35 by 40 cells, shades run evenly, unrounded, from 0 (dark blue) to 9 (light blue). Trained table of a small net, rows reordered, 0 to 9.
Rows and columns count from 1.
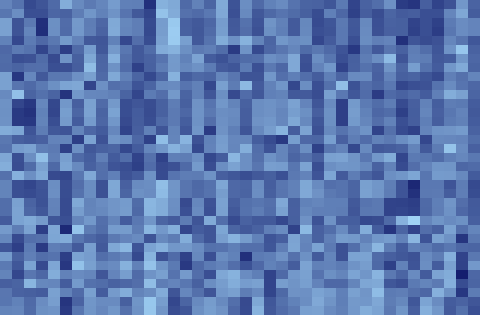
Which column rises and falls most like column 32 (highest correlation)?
27
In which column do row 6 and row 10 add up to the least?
30
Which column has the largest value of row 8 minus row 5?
8
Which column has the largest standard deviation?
13
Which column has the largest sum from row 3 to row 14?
15
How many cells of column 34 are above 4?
8
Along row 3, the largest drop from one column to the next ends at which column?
16
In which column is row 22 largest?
14
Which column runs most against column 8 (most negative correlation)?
29
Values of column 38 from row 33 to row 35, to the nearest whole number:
6 3 3
